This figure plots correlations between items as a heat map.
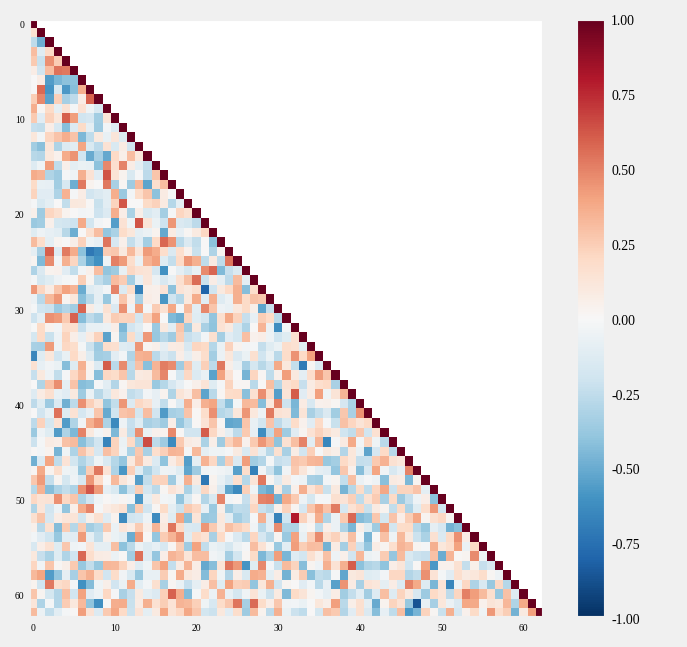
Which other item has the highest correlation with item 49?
7
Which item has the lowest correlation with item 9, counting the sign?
44
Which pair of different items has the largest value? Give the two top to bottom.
32, 52
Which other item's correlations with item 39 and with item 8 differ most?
57
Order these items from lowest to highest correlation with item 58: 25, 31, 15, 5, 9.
31, 5, 9, 15, 25
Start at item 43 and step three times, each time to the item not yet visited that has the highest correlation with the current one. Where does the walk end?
56
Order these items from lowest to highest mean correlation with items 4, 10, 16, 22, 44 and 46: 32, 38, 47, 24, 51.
51, 38, 47, 32, 24
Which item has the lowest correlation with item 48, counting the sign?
21
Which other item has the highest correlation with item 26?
22
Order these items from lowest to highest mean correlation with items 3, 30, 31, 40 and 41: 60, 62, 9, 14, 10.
60, 9, 10, 62, 14
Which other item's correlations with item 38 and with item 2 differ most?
15
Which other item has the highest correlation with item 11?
19
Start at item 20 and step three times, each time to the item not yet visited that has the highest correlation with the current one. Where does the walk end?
25
